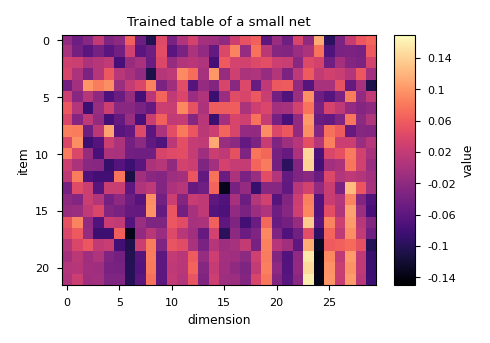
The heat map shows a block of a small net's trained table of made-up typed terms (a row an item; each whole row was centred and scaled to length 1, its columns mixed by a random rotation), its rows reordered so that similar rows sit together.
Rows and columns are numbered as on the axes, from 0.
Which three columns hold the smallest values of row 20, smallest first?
24, 6, 29
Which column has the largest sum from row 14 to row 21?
23
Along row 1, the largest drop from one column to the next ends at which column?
25
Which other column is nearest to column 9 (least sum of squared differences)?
16
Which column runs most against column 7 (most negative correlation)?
18
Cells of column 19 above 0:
19
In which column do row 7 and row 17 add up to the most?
27
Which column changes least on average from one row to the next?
13
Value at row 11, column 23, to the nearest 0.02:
0.14
